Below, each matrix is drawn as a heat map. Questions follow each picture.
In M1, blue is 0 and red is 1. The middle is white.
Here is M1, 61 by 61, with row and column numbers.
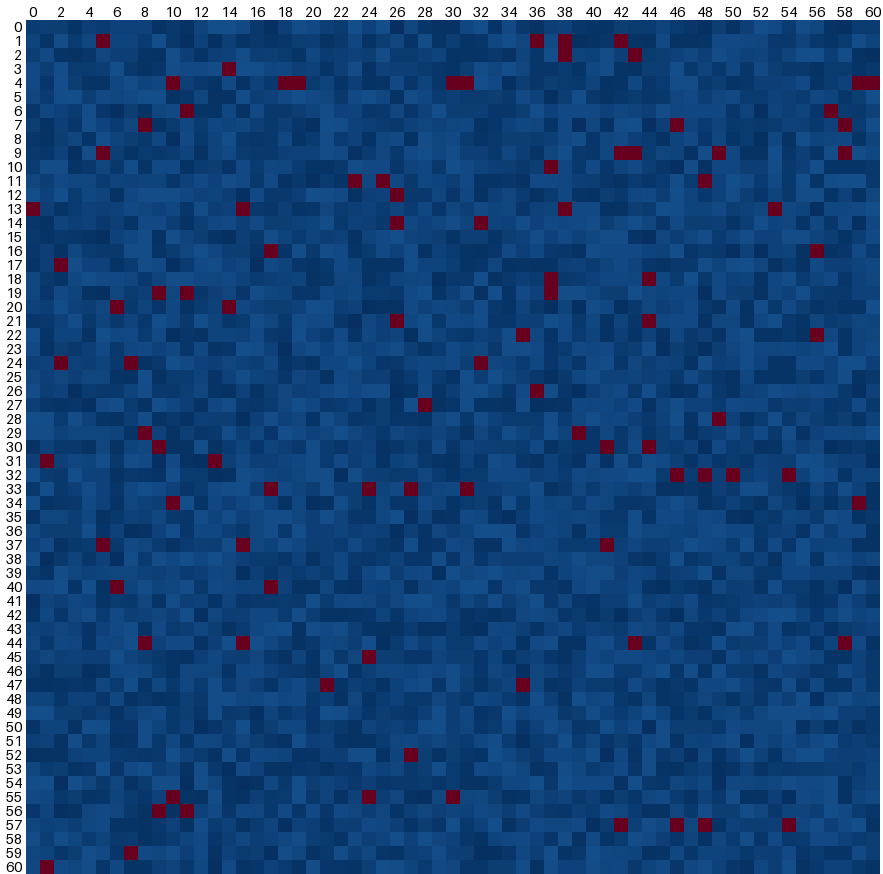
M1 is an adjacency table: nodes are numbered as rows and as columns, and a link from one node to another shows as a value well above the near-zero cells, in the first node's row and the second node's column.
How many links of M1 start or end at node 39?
1
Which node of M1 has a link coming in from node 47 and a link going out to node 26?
node 21
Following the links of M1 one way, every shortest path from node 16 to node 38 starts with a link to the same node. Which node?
node 17
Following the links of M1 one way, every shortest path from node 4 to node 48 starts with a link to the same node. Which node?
node 19
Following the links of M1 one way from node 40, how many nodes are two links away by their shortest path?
3
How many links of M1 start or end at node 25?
1
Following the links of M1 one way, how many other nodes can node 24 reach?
11
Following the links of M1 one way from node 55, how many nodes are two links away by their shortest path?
7
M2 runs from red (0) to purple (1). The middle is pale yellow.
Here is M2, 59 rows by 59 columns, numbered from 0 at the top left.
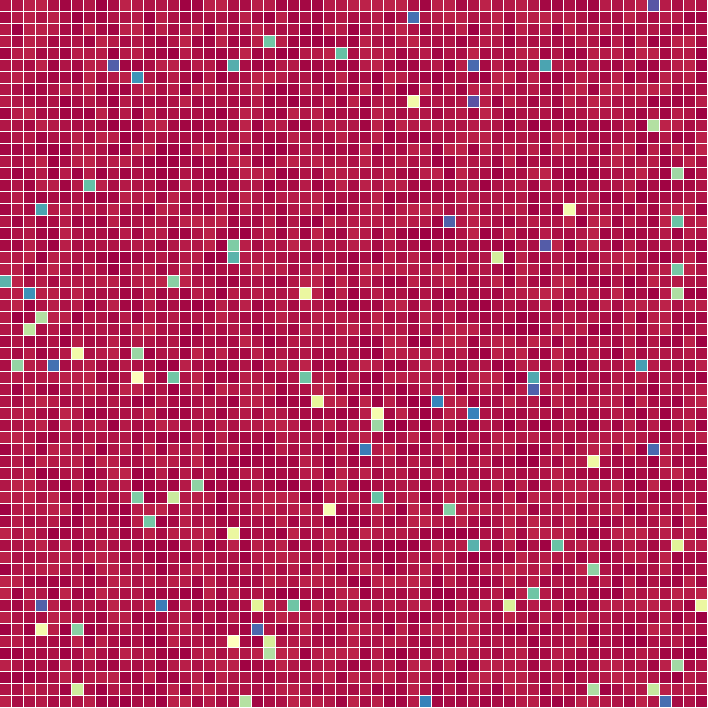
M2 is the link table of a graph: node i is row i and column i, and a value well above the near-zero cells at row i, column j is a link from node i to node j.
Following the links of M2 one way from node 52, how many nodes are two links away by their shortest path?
4
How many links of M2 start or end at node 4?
2
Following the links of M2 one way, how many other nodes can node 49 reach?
2
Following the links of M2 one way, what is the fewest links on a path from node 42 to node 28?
4
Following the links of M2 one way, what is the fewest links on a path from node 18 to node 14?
6
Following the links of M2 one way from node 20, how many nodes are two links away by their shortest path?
3
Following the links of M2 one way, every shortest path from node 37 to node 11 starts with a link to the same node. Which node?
node 30
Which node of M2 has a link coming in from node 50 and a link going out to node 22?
node 3
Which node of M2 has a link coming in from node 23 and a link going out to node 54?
node 0
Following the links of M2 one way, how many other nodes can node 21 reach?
8
